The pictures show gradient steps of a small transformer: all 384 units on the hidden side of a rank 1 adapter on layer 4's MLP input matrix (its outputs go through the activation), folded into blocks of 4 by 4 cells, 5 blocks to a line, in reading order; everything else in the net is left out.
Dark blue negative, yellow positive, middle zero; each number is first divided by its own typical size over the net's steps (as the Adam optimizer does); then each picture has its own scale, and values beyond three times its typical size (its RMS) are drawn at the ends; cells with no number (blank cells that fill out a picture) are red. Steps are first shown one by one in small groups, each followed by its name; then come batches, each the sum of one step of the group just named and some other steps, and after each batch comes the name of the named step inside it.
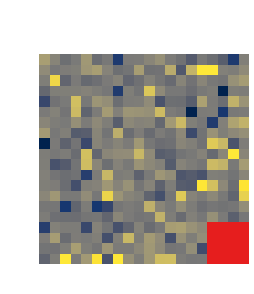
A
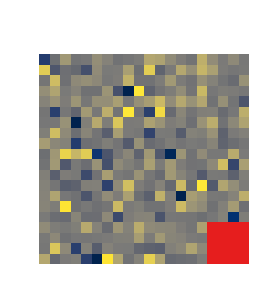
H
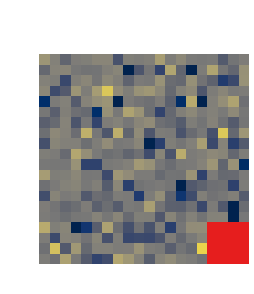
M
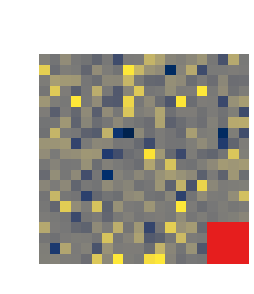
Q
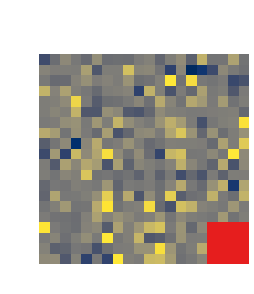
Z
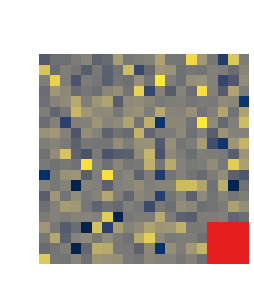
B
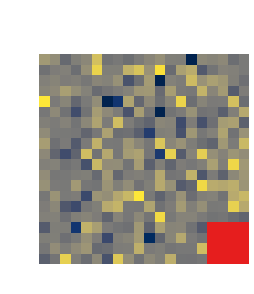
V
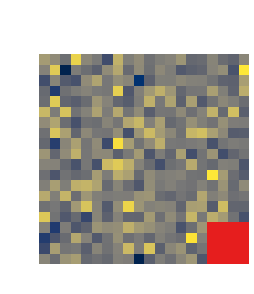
M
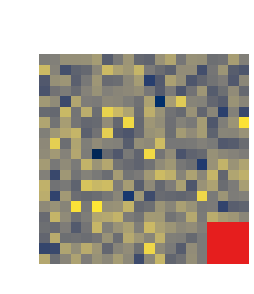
Q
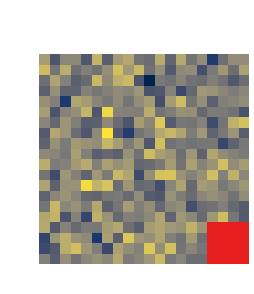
Q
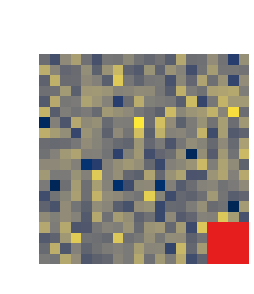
M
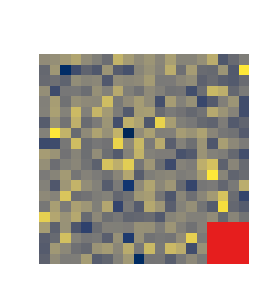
M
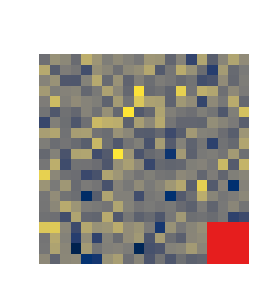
H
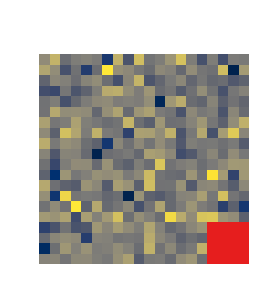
B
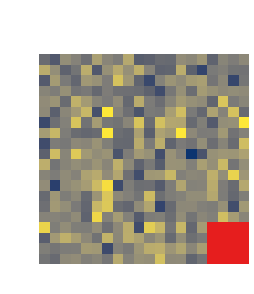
Z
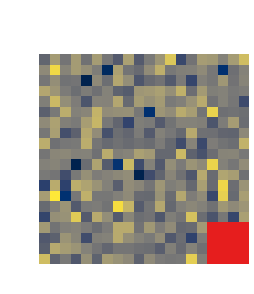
H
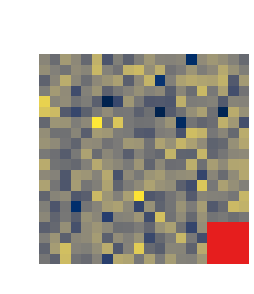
V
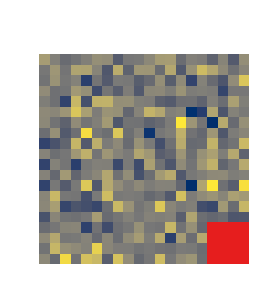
A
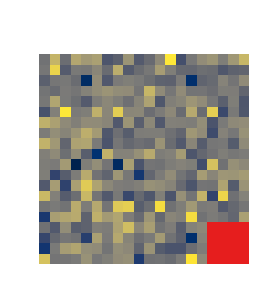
M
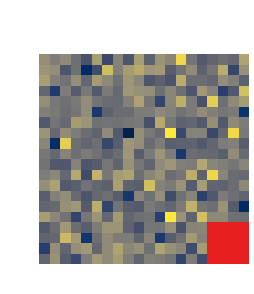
Q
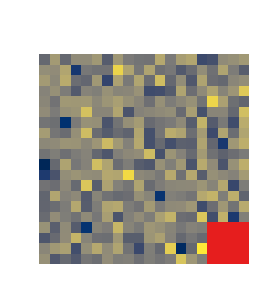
B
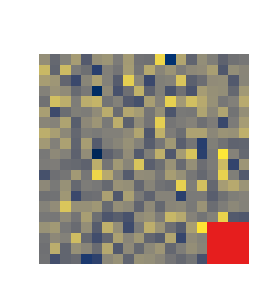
H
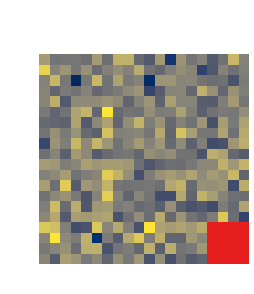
B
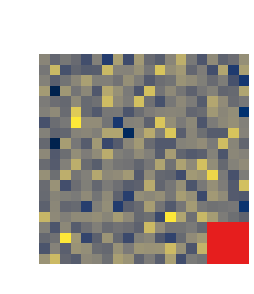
Z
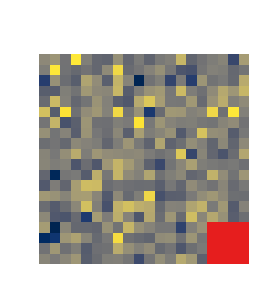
M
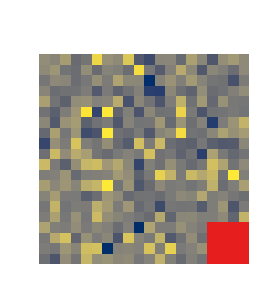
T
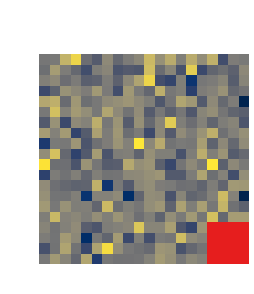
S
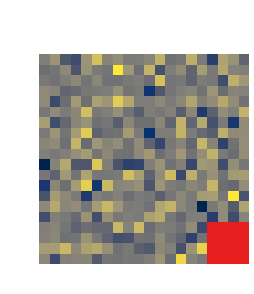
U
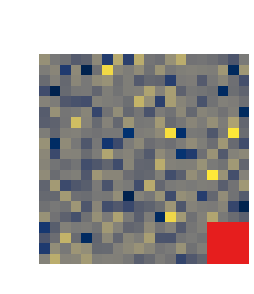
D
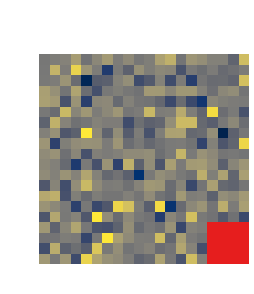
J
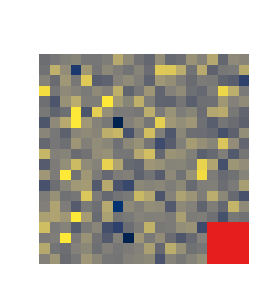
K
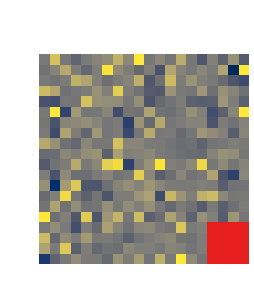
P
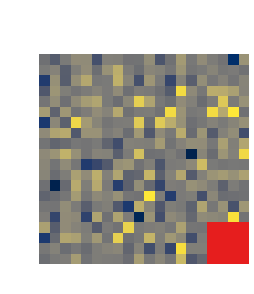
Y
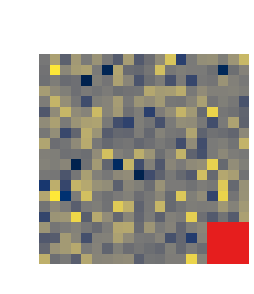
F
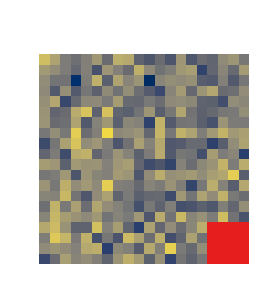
T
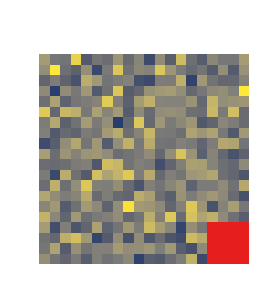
K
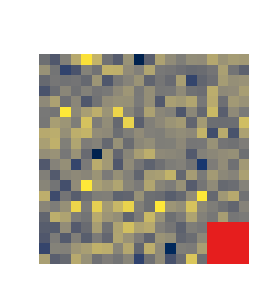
U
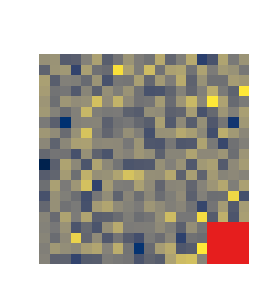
U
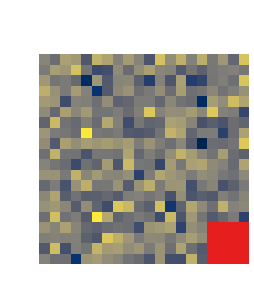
J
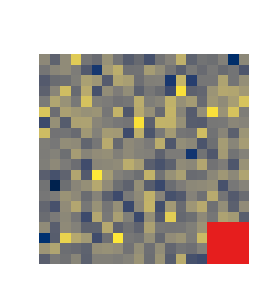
Y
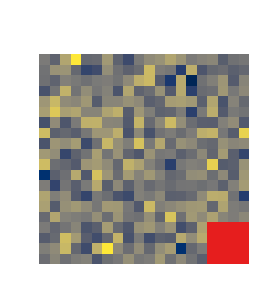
S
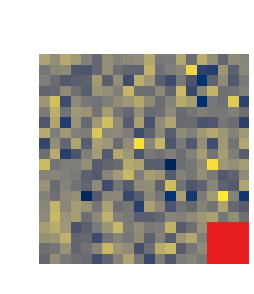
S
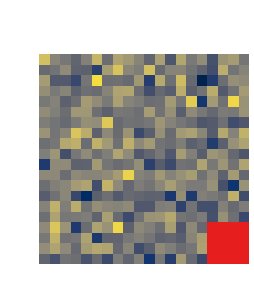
U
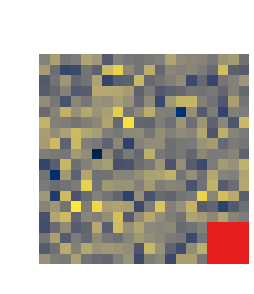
U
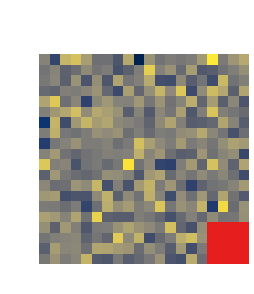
S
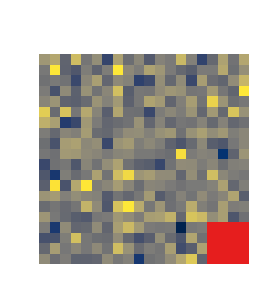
U
